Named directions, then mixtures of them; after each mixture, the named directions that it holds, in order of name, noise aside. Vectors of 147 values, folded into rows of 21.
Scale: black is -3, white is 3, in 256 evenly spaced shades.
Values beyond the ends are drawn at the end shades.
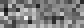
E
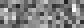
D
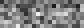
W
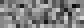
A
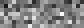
D, E, W.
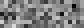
A, D, E.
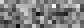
W.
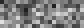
W.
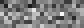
D, E, W.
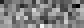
A, E, W.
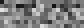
A, D, W.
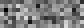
D, E.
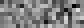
A.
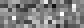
A, D, W.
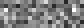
D.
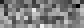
A, E, W.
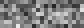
W.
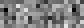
D, E.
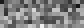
A, E, W.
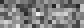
W.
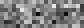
W.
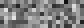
D.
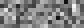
D.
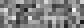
D, E.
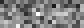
W.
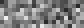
A, D, E.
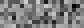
A, D.
